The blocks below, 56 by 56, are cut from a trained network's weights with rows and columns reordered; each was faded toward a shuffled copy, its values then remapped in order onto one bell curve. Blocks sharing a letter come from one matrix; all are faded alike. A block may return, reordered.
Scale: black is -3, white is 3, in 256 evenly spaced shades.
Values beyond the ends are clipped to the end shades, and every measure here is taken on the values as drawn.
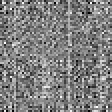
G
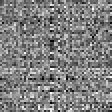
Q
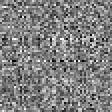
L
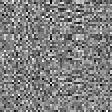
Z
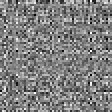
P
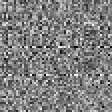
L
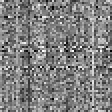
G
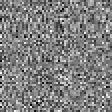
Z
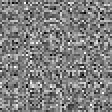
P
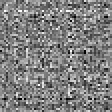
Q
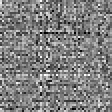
Q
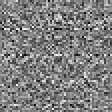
L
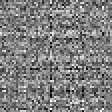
Q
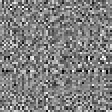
L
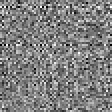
L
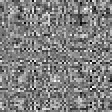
P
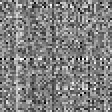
G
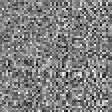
Z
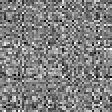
P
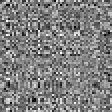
Z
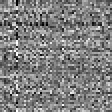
Q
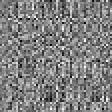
Z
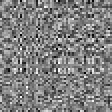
Z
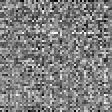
Q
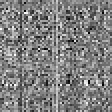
G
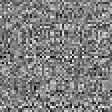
L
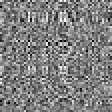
Z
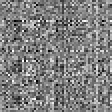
G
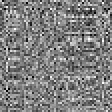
P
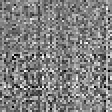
G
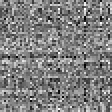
Q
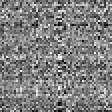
Q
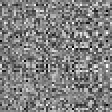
P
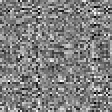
P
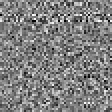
L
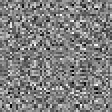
P
